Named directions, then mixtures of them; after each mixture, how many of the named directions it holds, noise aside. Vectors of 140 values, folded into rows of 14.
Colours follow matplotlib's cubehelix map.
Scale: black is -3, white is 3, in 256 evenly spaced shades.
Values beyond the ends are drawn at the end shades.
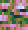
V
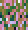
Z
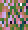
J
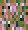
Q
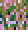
one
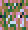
four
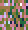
three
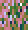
one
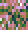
four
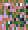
three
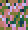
three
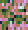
two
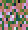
one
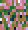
two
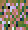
one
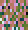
two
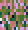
three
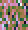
three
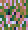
one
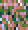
four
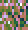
four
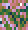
four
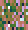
one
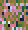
one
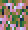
two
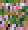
two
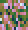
four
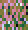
three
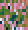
four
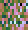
one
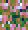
three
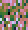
one
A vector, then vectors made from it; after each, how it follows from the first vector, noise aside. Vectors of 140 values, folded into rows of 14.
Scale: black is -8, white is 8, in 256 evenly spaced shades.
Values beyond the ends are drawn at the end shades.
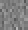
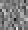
scaled up.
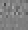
wrapped around, negated, partly zeroed.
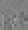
negated, partly zeroed.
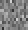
reversed, scaled up.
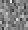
reversed, scaled up.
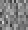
wrapped around, scaled up.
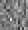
wrapped around, scaled up.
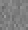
wrapped around, shrunk.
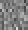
scaled up.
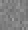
wrapped around, shrunk.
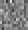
reversed, scaled up.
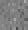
negated, partly zeroed.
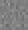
wrapped around, shrunk.
